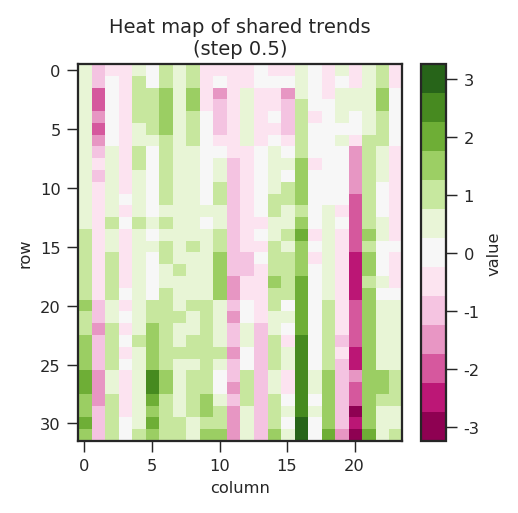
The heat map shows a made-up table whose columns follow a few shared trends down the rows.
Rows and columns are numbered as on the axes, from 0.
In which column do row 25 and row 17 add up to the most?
16
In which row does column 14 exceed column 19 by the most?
31
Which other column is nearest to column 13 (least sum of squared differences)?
19
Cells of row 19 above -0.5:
18
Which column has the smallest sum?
20
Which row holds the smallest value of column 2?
0
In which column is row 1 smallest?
1
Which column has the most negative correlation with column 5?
13
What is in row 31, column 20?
-3
